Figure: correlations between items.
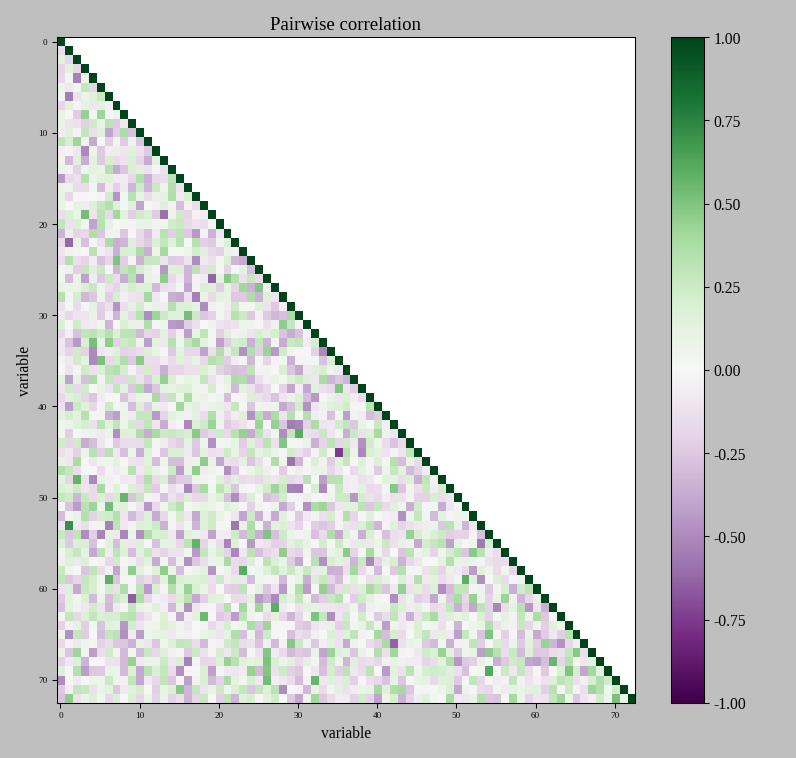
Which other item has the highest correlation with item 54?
69
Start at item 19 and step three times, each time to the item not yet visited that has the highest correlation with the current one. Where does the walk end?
50
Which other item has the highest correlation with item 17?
55
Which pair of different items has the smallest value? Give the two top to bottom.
35, 45
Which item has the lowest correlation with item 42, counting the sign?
66
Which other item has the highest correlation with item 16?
30
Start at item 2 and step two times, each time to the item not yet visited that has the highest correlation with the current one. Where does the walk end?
67
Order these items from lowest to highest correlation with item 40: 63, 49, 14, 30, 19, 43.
63, 49, 14, 19, 30, 43
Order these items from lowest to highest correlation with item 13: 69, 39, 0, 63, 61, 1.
1, 39, 61, 0, 63, 69
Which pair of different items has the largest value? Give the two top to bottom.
1, 53
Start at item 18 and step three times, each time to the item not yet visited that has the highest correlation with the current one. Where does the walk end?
70
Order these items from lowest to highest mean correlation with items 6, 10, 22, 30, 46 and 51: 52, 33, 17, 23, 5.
52, 5, 23, 17, 33
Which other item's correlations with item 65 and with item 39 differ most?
60
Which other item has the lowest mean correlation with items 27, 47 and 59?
61
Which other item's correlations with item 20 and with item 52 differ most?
43
